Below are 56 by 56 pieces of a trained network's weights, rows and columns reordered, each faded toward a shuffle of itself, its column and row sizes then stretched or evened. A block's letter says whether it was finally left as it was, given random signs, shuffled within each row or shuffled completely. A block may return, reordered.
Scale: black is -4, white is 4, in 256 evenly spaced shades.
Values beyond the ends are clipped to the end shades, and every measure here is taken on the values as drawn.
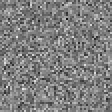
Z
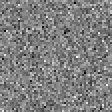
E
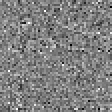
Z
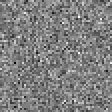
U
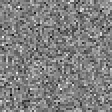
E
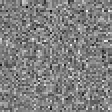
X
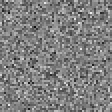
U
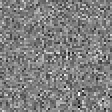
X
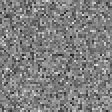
U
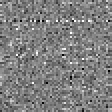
X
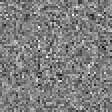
Z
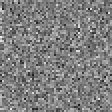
Z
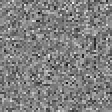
Z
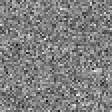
E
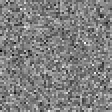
E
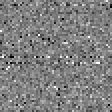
U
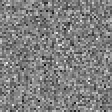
E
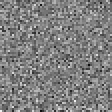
Z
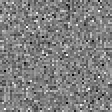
E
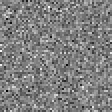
E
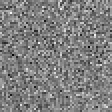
U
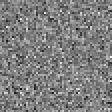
Z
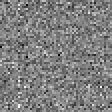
Z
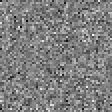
Z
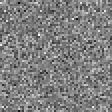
U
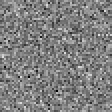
E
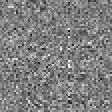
X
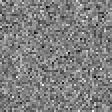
E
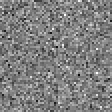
E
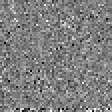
U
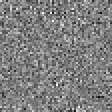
U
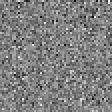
Z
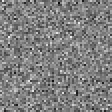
U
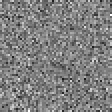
Z
